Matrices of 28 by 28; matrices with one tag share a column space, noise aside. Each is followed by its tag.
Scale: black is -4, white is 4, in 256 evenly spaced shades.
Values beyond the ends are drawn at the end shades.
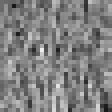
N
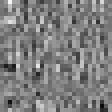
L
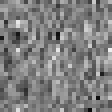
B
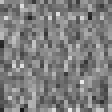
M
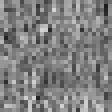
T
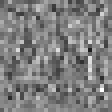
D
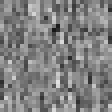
T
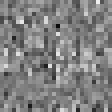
L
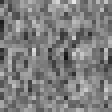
B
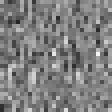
L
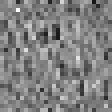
B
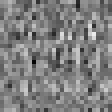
B
